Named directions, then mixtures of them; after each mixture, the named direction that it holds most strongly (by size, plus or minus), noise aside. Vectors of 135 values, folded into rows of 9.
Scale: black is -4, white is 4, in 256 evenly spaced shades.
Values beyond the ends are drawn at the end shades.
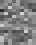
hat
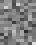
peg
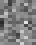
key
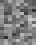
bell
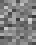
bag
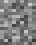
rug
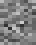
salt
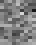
bell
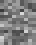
hat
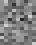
bag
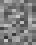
rug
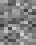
key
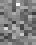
salt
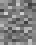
hat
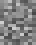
salt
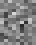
salt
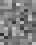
peg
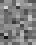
peg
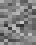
salt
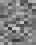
salt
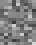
peg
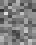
hat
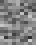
hat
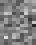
bell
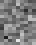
bell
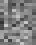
key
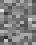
bell
